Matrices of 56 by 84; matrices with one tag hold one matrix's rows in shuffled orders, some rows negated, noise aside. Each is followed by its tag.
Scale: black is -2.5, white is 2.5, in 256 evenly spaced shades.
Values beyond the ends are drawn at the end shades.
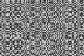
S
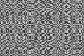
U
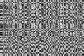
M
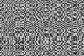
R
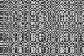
M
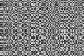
M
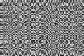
M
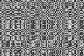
S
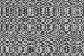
U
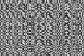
U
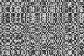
S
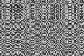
S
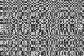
M
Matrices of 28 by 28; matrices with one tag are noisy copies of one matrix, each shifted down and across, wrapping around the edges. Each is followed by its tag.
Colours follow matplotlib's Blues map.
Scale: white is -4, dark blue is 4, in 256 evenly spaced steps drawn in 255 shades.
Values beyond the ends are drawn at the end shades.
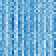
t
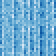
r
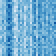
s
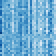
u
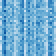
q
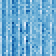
r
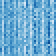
t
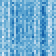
s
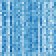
u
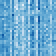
u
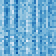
q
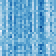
s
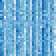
r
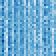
t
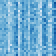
q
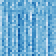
r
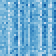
q
